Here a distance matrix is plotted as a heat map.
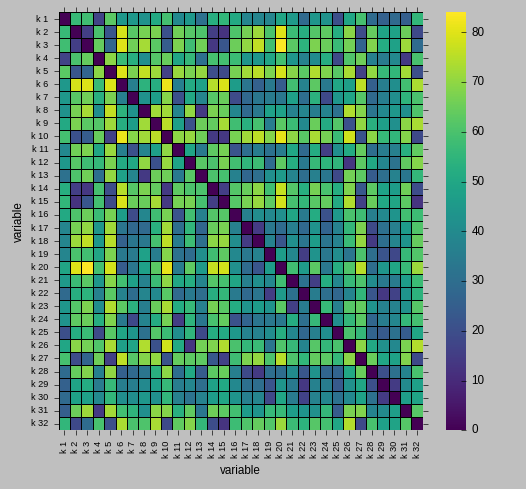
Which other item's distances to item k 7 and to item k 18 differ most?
k 16
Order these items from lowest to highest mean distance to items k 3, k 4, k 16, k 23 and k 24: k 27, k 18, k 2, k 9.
k 18, k 2, k 27, k 9
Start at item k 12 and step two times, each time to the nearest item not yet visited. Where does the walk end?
k 9
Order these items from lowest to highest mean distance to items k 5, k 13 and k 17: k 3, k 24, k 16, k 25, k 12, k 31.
k 25, k 24, k 16, k 31, k 3, k 12
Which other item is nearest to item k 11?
k 24
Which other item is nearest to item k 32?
k 15
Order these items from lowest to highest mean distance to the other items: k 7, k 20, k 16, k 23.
k 7, k 16, k 23, k 20
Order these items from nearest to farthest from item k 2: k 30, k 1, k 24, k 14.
k 14, k 30, k 1, k 24
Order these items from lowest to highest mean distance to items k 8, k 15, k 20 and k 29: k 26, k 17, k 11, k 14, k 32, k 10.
k 17, k 11, k 32, k 14, k 10, k 26
